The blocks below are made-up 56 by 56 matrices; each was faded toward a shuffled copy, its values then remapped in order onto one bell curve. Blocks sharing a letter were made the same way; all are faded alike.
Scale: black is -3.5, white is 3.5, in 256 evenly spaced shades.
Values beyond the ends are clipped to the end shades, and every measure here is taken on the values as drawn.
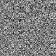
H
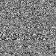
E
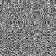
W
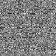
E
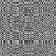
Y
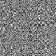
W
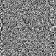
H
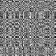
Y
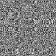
W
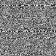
E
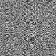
W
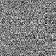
H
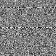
E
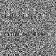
H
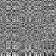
Y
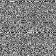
E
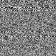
E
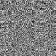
W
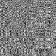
W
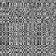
Y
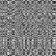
Y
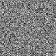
H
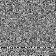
E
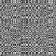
Y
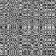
Y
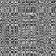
Y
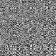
W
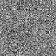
H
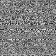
E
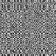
Y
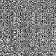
W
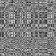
Y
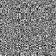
W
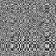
Y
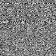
E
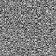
H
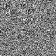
H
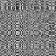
Y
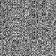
W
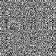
W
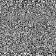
E
